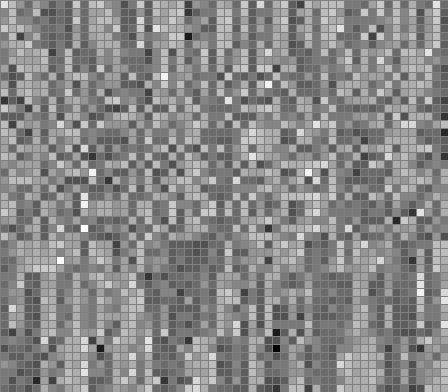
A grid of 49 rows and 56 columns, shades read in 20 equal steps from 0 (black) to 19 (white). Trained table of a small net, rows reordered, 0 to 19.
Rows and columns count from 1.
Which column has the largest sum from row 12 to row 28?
24
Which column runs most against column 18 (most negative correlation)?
51
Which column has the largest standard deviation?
56
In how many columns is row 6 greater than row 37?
31
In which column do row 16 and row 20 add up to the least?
12
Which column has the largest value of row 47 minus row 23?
11
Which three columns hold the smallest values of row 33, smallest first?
52, 34, 17
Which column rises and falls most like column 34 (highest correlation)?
49
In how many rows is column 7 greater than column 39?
21
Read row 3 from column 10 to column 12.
15 8 12
